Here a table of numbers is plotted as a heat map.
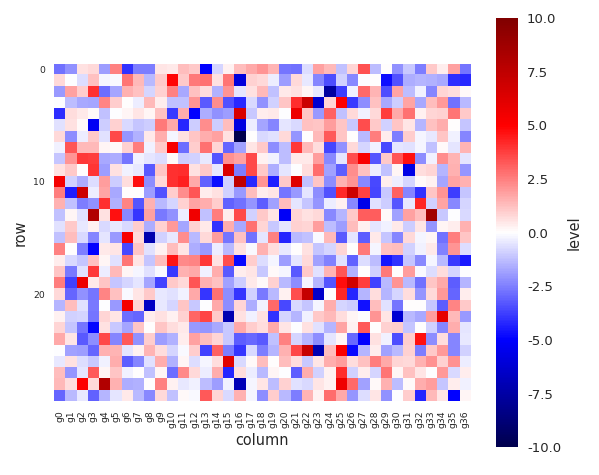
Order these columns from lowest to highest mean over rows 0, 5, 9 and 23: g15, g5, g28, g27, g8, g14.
g8, g14, g28, g5, g15, g27
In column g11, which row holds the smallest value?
5
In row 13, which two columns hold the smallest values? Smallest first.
g20, g7
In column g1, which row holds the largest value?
7
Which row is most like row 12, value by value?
24
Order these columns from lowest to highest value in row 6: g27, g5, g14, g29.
g27, g29, g14, g5
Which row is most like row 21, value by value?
15
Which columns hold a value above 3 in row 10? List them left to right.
g0, g7, g10, g11, g16, g21
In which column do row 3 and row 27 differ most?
g21
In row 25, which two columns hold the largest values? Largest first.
g22, g25
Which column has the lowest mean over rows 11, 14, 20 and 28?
g16
